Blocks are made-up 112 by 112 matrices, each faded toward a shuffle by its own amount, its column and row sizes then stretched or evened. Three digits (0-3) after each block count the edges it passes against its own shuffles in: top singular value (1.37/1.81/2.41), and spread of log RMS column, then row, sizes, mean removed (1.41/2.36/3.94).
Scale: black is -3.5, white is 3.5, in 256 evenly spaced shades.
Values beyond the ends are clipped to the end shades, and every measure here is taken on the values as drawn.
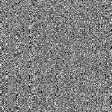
2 2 0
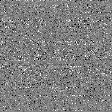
1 1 2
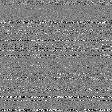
2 0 3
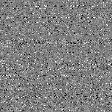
1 0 2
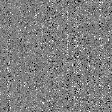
0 2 0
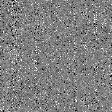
0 2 0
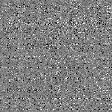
2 1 2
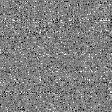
2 0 2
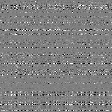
3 1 3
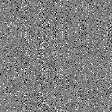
2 2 0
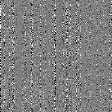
2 3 1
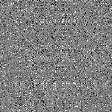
2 1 1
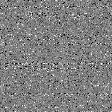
2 0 2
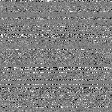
1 0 3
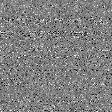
1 0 2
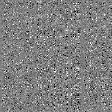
2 2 1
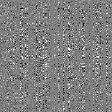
1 3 2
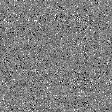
0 1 1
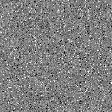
2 1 0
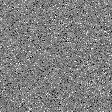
0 0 0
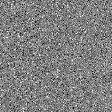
1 1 0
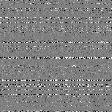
3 0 3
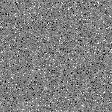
0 0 1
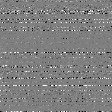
1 0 3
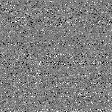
0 0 2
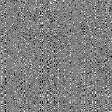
3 2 0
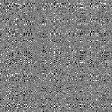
3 2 2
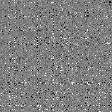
1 2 2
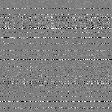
3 1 3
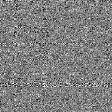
2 1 2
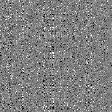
2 2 0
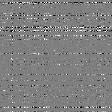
3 1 3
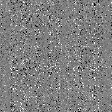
0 2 1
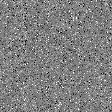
0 1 0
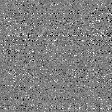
1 1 2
